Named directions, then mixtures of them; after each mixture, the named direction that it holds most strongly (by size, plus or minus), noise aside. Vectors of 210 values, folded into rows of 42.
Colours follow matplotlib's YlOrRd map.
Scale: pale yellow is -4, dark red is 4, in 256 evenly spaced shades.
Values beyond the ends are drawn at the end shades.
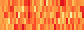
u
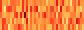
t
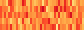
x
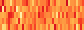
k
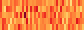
t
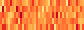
k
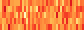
t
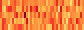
t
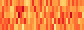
u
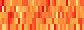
k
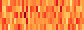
t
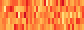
u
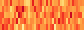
u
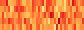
x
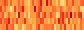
u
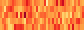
u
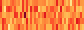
t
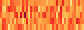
t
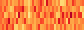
u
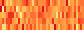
k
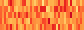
x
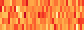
k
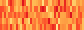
x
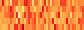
u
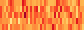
x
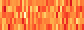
t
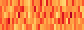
u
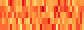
x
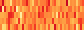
k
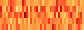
x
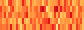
x
